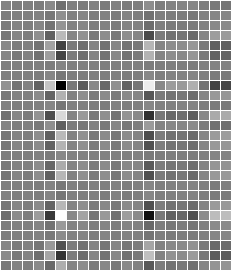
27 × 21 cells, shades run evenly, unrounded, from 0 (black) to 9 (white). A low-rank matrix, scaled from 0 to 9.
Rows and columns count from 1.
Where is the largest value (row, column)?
22, 6
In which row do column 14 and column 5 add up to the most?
9
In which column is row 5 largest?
14
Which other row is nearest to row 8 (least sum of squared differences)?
20
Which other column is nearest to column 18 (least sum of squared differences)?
16
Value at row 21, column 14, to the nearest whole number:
3
